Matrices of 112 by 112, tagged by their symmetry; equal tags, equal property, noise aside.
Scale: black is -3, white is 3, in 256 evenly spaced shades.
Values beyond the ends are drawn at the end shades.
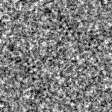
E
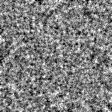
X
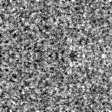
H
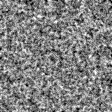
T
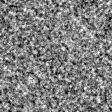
T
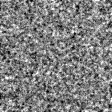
X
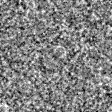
T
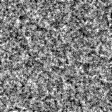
X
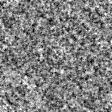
T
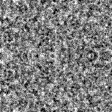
H
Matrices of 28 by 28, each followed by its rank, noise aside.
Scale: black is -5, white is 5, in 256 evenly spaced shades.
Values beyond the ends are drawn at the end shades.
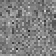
seven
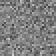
seven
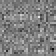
four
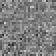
eight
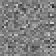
six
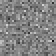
seven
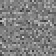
seven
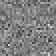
seven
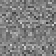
eight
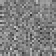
six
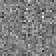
six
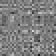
five
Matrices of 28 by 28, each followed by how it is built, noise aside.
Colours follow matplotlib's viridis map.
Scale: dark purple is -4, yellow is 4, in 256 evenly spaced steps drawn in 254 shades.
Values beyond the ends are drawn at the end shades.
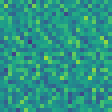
repeating columns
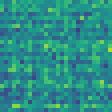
blocks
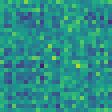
blocks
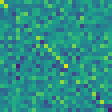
diagonal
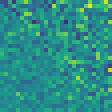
upper triangular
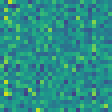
low rank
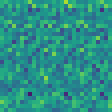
repeating columns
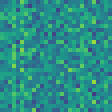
repeating rows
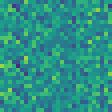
repeating rows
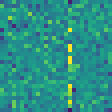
uneven columns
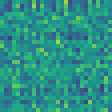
blocks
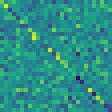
diagonal
